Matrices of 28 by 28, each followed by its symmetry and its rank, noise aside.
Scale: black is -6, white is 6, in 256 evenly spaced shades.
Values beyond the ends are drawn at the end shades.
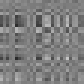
no symmetry, rank one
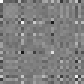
symmetric, rank two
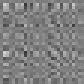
no symmetry, rank two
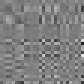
no symmetry, rank two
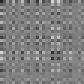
symmetric, rank one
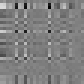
no symmetry, rank one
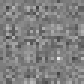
symmetric, rank three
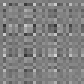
symmetric, rank one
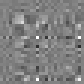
symmetric, rank two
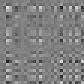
symmetric, rank one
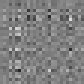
antisymmetric, rank two
